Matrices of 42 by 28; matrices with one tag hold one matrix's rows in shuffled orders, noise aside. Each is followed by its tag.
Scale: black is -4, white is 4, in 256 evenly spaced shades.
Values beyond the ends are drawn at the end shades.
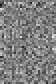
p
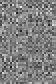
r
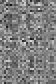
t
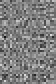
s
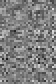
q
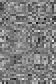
q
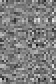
q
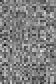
s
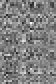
t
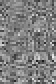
q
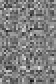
t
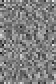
p
